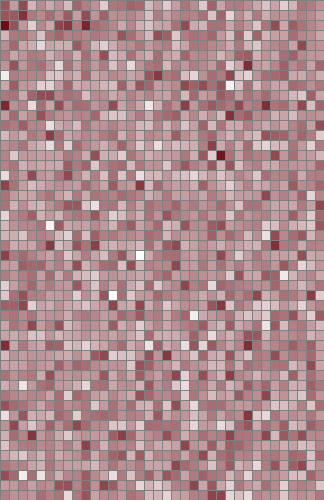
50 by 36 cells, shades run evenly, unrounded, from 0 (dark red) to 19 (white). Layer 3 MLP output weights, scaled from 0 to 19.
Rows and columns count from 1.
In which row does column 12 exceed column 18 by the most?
8
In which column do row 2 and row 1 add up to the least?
3
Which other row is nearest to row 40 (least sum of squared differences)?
37
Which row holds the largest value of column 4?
11
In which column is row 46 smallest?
23
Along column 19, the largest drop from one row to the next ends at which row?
36
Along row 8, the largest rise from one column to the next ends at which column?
27
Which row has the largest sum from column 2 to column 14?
34
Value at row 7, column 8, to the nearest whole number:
8
